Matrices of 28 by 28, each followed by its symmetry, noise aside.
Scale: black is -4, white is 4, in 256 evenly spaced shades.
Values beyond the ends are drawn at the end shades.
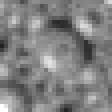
symmetric across the other diagonal.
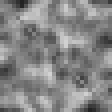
same after a half turn.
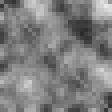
symmetric across the other diagonal.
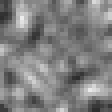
symmetric across the other diagonal.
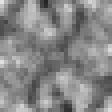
same after a half turn.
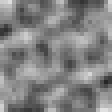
same after a half turn.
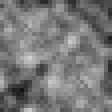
symmetric across the other diagonal.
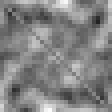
same after a half turn.
